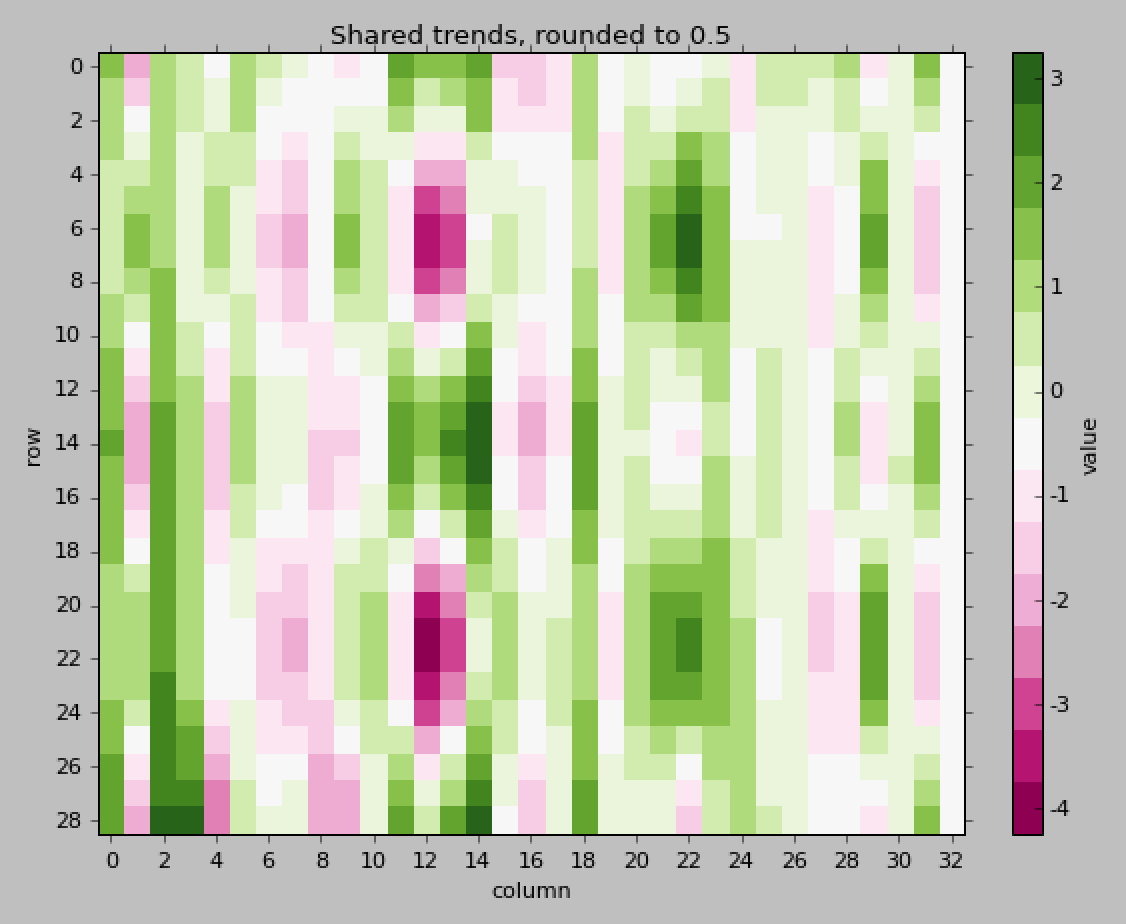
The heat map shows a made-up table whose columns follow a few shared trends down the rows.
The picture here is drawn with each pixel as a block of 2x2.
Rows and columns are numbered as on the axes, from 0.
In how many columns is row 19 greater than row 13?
13
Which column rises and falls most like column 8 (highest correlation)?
4
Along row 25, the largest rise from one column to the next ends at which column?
2
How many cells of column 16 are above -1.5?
20
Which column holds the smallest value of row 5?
12
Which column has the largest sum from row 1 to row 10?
22
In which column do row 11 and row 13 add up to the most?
14
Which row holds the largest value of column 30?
15
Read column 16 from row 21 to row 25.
0 0 0 -0.5 -0.5
